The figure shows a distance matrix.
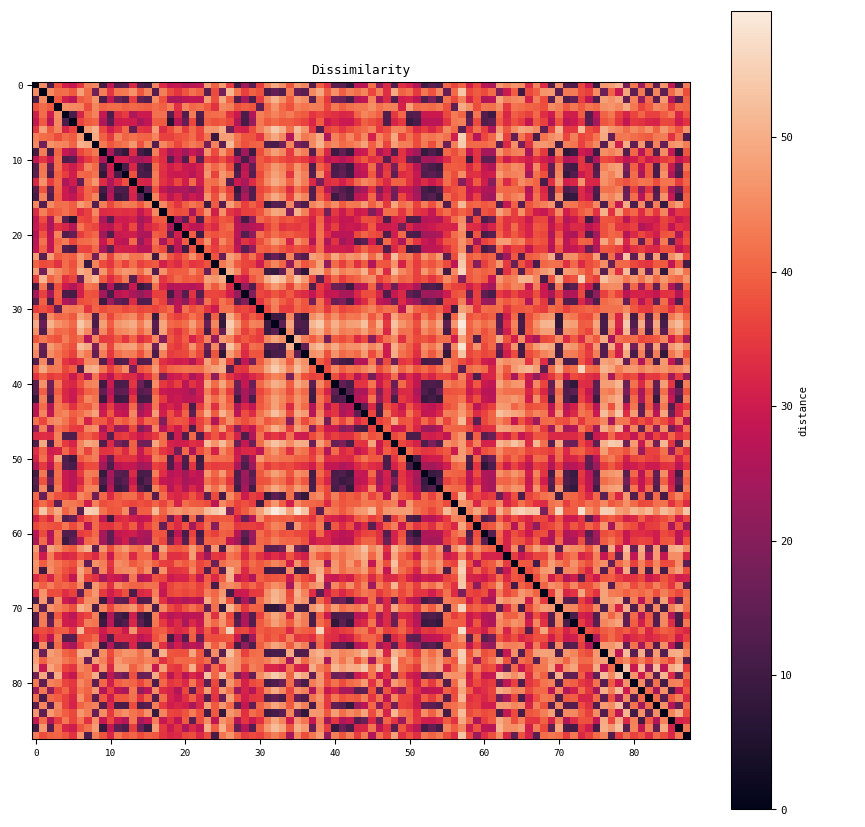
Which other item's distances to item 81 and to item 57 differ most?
85
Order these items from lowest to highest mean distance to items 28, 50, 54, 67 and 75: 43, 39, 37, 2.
2, 37, 39, 43
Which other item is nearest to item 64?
67
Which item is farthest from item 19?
57
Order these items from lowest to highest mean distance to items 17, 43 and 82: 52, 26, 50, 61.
52, 61, 50, 26
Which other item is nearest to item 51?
60
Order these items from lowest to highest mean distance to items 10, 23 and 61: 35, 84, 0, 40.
84, 35, 0, 40
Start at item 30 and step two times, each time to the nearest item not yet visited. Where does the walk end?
3
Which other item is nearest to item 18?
5
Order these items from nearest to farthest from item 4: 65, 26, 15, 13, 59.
13, 15, 26, 65, 59
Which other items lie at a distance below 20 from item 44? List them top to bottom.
21, 43, 46, 81, 85
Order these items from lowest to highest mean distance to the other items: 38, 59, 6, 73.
59, 73, 6, 38
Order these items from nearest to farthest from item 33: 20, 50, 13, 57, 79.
20, 50, 13, 79, 57
